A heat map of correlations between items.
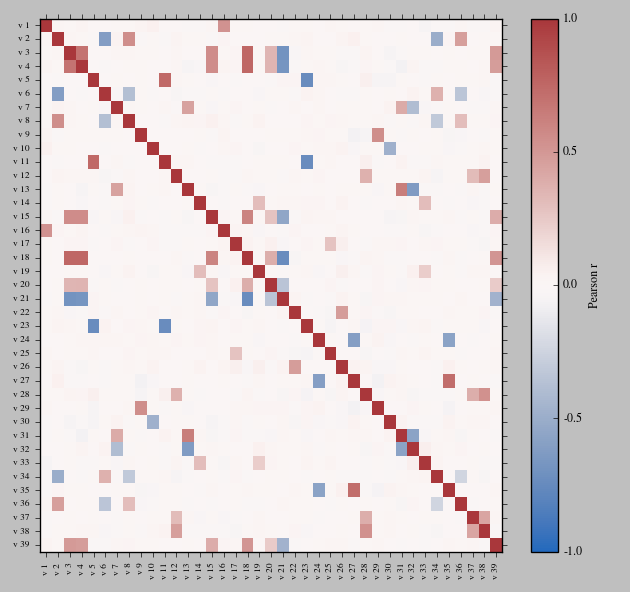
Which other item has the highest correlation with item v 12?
v 38
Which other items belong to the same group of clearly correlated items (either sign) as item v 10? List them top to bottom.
v 30
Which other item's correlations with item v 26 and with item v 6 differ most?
v 2
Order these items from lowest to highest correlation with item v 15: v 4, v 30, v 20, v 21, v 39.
v 21, v 30, v 20, v 39, v 4
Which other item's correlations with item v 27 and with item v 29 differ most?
v 35
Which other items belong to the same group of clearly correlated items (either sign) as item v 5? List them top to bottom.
v 11, v 23
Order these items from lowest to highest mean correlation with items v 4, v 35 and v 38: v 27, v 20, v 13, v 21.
v 21, v 13, v 20, v 27
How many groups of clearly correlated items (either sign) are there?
12
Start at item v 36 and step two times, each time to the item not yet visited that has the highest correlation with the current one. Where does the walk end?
v 8
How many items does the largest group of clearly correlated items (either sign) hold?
7
